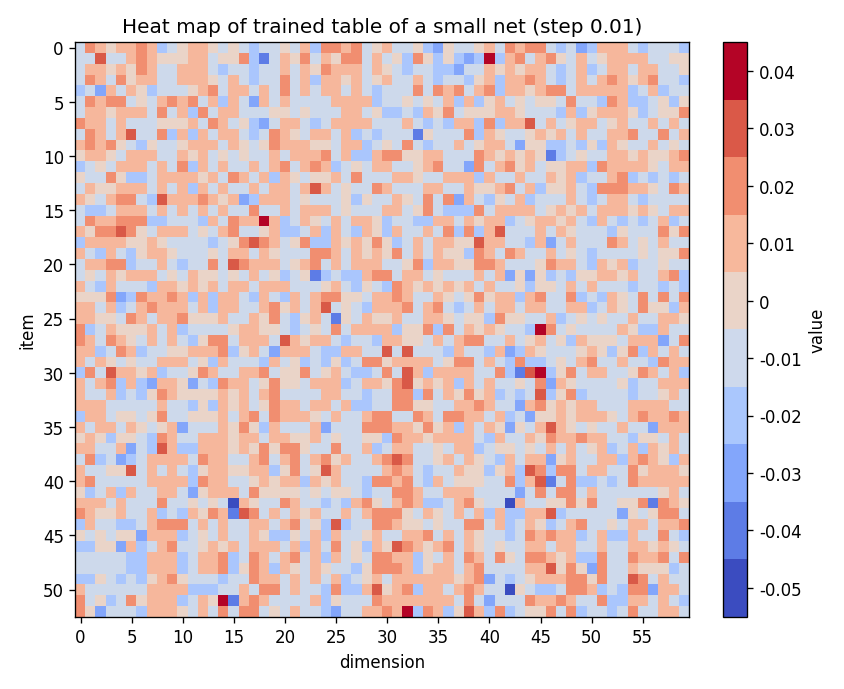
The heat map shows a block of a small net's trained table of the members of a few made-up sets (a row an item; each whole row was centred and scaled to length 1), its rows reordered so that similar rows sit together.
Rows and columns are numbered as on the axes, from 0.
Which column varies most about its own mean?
46
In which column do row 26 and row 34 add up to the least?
44
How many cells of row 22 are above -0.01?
30
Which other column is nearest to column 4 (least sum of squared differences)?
22
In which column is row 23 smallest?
4
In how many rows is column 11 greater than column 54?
14
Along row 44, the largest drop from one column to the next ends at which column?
26
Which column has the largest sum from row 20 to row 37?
32
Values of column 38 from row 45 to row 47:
0.01 0.01 0.02
